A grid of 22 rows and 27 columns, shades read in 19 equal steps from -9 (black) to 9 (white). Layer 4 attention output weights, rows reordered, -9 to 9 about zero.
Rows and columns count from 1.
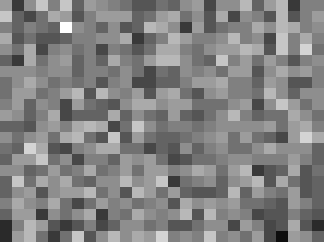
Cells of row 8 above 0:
9
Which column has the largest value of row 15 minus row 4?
4
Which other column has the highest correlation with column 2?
18
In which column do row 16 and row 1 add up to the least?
22
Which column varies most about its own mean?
24
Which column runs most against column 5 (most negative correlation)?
3
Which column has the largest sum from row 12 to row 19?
25
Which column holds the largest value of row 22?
14
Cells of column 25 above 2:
4
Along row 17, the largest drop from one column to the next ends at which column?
15
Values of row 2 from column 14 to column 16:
2 3 -1
